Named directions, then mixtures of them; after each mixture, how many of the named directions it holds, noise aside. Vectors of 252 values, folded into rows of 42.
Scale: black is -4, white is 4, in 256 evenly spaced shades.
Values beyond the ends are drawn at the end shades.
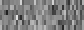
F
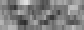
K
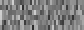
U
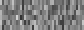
two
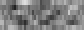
one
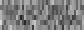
three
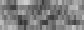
one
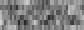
two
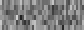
three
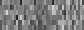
one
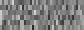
one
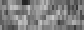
two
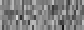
two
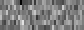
three
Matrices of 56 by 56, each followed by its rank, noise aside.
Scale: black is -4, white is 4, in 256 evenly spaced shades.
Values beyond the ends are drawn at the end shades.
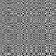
two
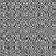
three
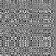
three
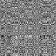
four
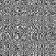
five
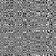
four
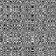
four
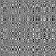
two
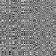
four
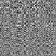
five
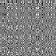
five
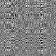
four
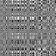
two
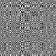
two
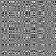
two
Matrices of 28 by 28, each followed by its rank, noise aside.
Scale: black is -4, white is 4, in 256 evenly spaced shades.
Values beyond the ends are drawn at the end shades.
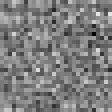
six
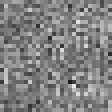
six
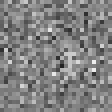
eight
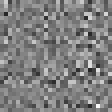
four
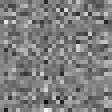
six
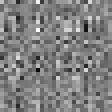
three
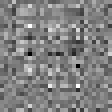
three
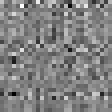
three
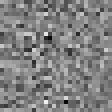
six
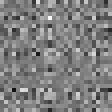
three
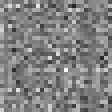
six
